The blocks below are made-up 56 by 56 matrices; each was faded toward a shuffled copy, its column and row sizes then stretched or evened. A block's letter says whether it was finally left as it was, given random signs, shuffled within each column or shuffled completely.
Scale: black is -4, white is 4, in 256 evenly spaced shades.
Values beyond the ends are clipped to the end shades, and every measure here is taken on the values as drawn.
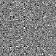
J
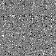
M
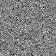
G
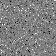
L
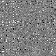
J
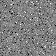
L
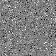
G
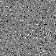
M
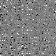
J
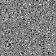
M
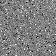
L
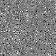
J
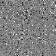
J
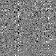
J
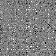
J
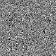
M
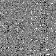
M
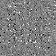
J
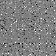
M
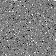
L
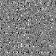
J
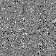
M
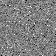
L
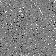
L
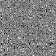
J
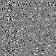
M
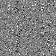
G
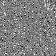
G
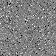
L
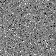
L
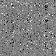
J
